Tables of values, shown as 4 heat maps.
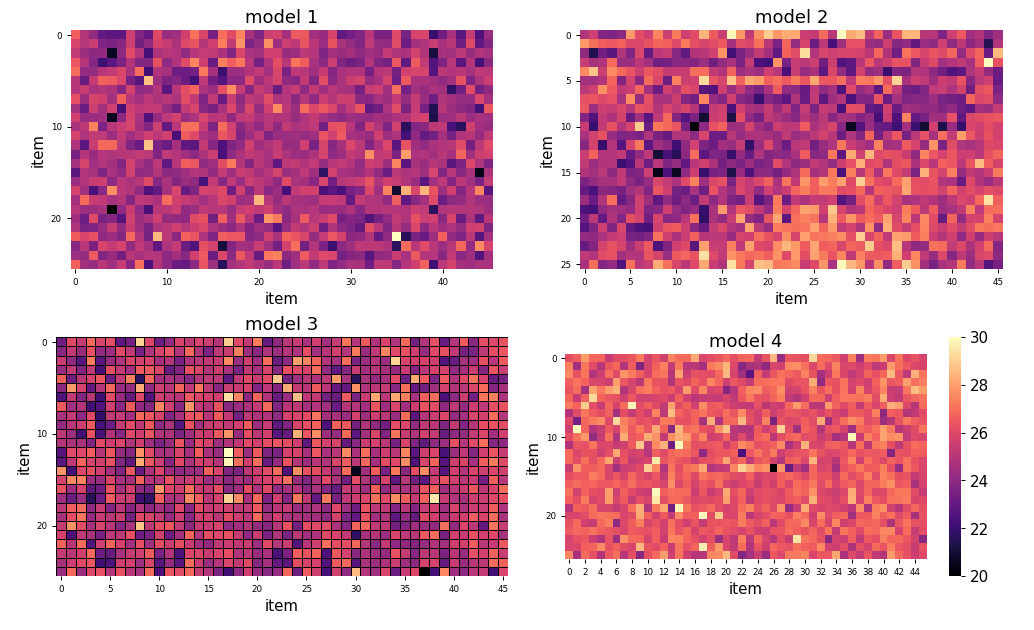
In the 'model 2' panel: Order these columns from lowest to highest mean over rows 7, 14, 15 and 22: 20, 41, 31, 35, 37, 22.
41, 20, 22, 31, 35, 37
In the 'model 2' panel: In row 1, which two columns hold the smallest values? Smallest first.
44, 27
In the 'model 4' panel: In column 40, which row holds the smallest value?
7
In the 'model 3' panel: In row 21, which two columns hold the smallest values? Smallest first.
30, 1
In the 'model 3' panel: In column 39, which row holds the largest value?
25
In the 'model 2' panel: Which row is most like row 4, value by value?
7
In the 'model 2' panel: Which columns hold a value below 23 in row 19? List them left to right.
0, 1, 13
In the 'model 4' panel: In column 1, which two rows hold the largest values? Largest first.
9, 14
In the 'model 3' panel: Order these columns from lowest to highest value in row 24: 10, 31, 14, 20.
10, 20, 31, 14
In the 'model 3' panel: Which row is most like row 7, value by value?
16
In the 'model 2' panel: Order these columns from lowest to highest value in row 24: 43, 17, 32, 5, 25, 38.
38, 5, 43, 32, 17, 25
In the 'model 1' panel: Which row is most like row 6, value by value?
14
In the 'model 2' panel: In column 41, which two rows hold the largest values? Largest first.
11, 25
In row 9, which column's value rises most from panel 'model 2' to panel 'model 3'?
13
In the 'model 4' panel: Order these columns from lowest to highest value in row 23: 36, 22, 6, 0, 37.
6, 37, 0, 36, 22
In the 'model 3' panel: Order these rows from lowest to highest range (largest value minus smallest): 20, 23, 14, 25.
23, 20, 14, 25
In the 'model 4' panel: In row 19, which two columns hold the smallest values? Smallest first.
13, 28
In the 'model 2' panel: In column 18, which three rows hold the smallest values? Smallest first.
12, 15, 13
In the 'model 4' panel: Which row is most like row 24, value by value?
20
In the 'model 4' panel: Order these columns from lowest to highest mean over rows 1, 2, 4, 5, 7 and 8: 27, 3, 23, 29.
23, 29, 27, 3
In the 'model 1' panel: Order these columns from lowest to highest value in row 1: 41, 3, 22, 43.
3, 22, 41, 43
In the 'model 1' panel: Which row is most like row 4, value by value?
25
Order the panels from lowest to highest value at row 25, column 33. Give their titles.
model 2, model 1, model 3, model 4
